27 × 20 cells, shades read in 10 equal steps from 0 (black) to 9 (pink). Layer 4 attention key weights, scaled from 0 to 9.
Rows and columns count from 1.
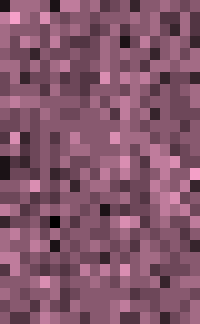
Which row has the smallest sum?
7
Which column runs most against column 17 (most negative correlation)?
15
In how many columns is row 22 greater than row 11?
6
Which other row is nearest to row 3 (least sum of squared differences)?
22
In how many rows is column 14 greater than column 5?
9
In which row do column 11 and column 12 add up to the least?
18
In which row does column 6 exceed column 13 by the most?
4
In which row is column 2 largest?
2
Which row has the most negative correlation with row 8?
21
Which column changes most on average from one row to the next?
13
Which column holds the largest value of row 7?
11
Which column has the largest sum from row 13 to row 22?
17
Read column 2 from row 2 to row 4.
9 5 4
